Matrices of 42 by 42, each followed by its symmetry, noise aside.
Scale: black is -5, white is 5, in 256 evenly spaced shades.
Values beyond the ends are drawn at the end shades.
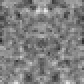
mirrored left to right.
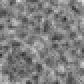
symmetric across the other diagonal.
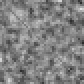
symmetric.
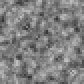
symmetric.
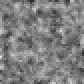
antisymmetric.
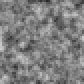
antisymmetric.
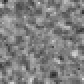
antisymmetric.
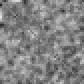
symmetric.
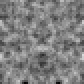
mirrored left to right.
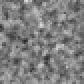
antisymmetric.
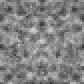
mirrored left to right.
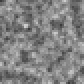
symmetric.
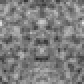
mirrored left to right.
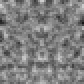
mirrored left to right.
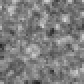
symmetric across the other diagonal.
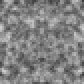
mirrored left to right.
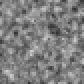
symmetric across the other diagonal.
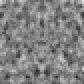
mirrored left to right.
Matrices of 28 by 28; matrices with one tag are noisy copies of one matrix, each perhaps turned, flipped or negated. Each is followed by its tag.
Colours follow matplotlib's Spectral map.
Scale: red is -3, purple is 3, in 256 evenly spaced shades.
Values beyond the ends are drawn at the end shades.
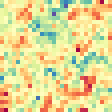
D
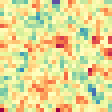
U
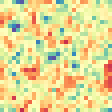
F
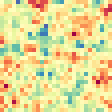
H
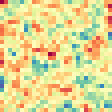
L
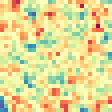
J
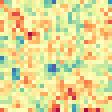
U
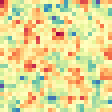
J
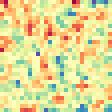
L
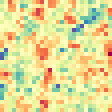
U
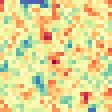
F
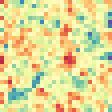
U
